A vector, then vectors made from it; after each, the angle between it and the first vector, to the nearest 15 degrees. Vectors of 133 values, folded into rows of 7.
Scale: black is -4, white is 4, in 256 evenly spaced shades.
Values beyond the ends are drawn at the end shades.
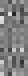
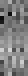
150 degrees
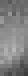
75 degrees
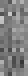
30 degrees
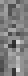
105 degrees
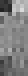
120 degrees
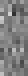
30 degrees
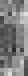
120 degrees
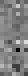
75 degrees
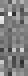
15 degrees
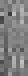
150 degrees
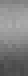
90 degrees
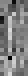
135 degrees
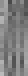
60 degrees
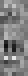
120 degrees
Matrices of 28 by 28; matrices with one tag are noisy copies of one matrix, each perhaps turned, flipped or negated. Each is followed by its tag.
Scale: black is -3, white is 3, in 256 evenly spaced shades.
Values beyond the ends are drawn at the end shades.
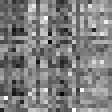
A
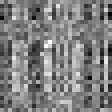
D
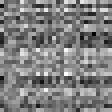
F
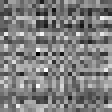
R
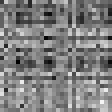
A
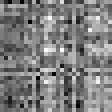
A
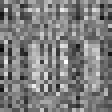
D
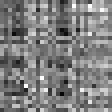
A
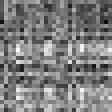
A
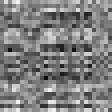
D
